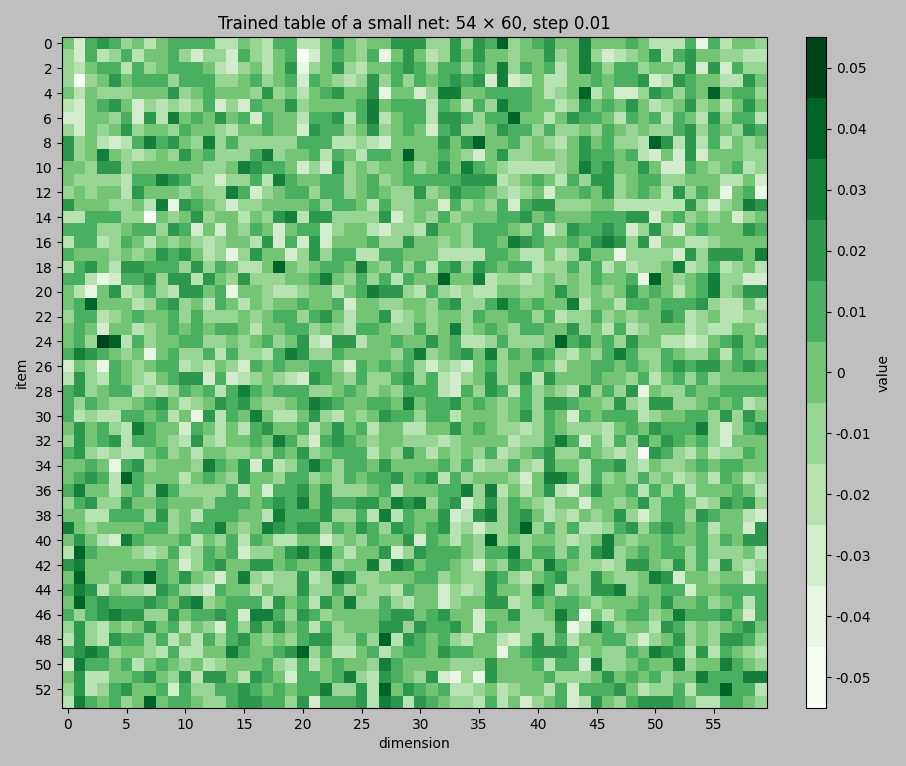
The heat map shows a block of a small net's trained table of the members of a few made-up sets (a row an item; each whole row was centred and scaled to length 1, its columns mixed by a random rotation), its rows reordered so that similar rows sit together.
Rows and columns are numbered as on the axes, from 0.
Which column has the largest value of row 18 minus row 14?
7
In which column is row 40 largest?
36
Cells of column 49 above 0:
17
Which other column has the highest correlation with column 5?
56
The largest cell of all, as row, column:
24, 3
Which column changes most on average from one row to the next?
50
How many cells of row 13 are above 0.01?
8
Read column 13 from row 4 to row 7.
0 -0.03 0.02 -0.01
